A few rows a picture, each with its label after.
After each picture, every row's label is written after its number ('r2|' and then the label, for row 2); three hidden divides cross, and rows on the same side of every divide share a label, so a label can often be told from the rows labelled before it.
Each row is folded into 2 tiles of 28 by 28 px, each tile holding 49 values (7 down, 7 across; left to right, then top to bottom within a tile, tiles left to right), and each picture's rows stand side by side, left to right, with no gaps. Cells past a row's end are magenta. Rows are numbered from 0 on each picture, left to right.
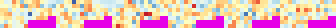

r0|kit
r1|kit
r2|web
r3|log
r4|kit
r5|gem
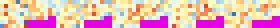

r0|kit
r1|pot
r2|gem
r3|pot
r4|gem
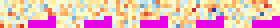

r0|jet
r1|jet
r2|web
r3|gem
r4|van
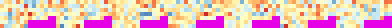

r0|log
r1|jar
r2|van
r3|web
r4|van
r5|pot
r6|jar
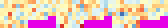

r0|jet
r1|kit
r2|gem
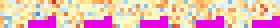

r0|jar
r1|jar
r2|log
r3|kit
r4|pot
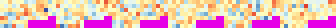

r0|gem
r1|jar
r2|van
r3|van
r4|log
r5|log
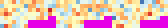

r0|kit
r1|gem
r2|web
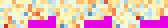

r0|pot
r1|jar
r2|jar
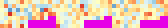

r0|jet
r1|log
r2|web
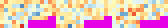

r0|jar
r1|jet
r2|gem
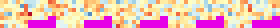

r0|log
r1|van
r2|pot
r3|jet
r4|log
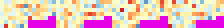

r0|pot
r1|web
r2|log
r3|log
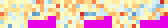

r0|van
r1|van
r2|jet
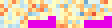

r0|van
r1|web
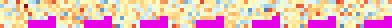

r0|log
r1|gem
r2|jar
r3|kit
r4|jet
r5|pot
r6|jar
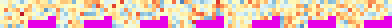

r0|gem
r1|van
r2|van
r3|log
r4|kit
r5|pot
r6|van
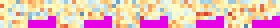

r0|van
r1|web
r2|pot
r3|web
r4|pot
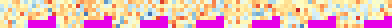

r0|web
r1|kit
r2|jar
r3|pot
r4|van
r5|gem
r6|jet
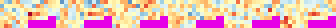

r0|web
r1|web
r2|kit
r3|kit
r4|jet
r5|web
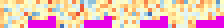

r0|jar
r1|log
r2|van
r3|kit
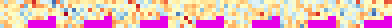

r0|kit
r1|jet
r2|log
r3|gem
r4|web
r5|pot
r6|jar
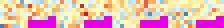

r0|pot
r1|log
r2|van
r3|jet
